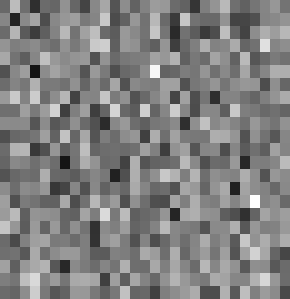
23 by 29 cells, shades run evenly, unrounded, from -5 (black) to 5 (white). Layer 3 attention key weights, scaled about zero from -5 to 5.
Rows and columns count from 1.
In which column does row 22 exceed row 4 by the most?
18
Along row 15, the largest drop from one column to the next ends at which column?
24
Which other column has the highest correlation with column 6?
15
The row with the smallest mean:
13
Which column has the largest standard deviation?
4
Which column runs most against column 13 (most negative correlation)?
14
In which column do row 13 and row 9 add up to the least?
7
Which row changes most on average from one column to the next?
9
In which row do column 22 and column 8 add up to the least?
8
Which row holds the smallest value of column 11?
10
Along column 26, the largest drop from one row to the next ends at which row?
17
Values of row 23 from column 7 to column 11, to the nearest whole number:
-1 1 1 0 -1
